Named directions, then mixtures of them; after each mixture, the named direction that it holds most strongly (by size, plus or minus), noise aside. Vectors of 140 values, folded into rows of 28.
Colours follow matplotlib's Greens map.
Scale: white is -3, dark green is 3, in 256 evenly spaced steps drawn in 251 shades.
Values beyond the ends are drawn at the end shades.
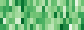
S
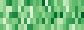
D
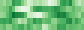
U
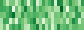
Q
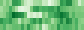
U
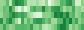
U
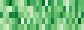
D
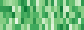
Q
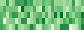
S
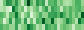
D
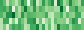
Q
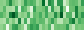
D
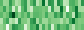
Q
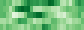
U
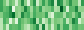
Q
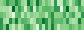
Q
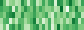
Q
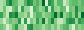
D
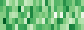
D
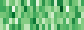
Q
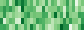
S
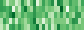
Q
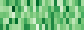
Q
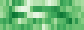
U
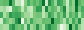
S
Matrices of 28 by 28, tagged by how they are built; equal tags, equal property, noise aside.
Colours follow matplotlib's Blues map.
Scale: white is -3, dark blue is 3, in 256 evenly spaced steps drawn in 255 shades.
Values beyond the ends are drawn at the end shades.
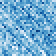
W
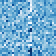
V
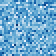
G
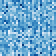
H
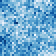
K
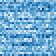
H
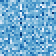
V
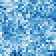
K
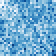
K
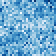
K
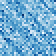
W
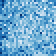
K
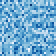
H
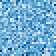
G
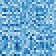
H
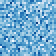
G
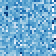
V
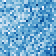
K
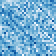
W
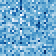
V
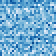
H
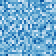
H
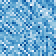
W
